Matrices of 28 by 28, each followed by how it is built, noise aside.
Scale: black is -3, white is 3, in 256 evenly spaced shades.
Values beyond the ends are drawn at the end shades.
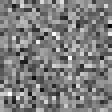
noise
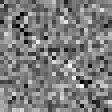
banded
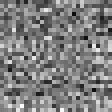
blocks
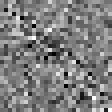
banded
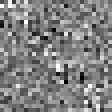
block diagonal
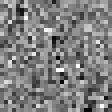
block diagonal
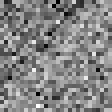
Hankel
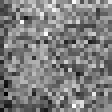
smooth
